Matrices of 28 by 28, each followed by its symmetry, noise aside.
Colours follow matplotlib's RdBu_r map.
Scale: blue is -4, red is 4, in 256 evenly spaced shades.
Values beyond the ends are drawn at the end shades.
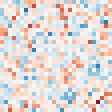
symmetric.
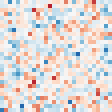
no symmetry.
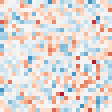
symmetric.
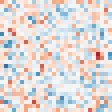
mirrored top to bottom.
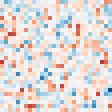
no symmetry.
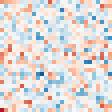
mirrored top to bottom.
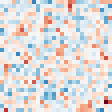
no symmetry.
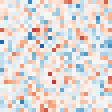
antisymmetric.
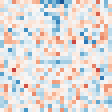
mirrored left to right.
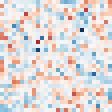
antisymmetric.
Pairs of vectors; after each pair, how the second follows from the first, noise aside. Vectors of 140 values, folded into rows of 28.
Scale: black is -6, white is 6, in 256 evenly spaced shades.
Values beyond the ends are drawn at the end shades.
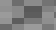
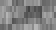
copied.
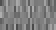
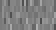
reversed, partly zeroed.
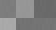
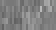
reversed, partly zeroed.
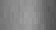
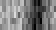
wrapped around, scaled up.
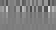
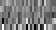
wrapped around, scaled up.
